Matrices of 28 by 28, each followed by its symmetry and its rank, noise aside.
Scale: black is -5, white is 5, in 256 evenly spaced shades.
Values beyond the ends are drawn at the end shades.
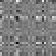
no symmetry, rank two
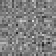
no symmetry, rank four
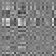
no symmetry, rank two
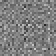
no symmetry, rank four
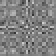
symmetric, rank three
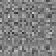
no symmetry, rank three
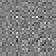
symmetric, rank three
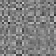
antisymmetric, rank two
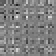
symmetric, rank two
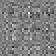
no symmetry, rank three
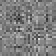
symmetric, rank three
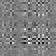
no symmetry, rank two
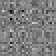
no symmetry, rank four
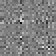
no symmetry, rank three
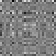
no symmetry, rank two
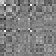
symmetric, rank three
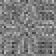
no symmetry, rank four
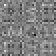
symmetric, rank four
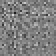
antisymmetric, rank four
